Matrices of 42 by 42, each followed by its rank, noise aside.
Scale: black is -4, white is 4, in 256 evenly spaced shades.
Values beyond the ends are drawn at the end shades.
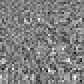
six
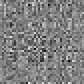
six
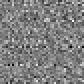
six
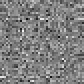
six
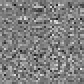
six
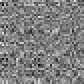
three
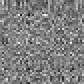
five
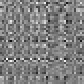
three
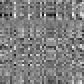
three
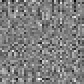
five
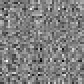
six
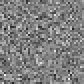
six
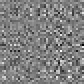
five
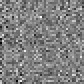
six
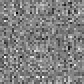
six
